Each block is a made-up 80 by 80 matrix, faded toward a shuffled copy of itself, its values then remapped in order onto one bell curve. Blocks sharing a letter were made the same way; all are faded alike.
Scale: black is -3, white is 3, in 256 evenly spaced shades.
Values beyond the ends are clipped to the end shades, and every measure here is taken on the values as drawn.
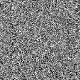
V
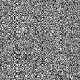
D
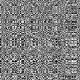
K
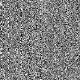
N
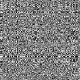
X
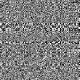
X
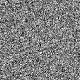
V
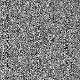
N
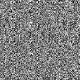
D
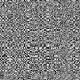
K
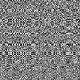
K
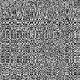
K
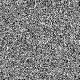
V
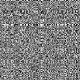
X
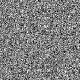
V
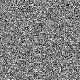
V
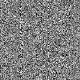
N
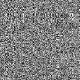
D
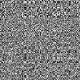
X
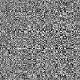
X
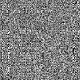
D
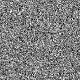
V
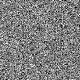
V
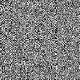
D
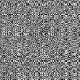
K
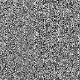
N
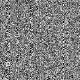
N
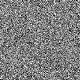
V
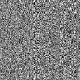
D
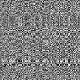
K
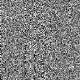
N
